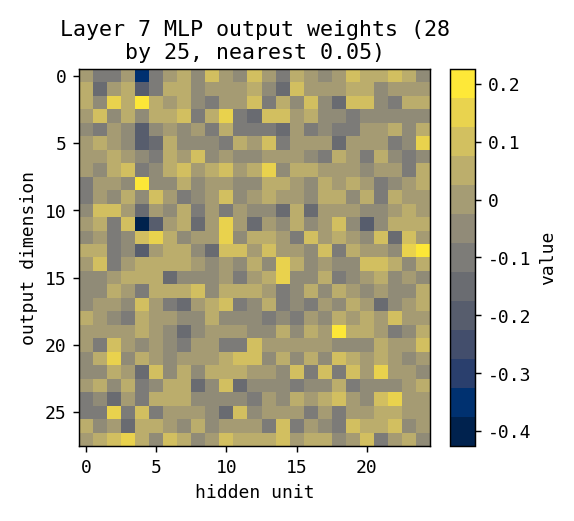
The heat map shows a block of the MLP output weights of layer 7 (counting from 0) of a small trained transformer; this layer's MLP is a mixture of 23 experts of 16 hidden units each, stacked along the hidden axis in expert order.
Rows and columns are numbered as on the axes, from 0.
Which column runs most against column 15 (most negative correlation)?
4
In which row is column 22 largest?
24
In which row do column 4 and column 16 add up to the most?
2
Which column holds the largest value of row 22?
21
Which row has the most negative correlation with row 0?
8
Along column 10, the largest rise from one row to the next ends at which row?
11
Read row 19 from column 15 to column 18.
-0.05 0.05 0 0.2
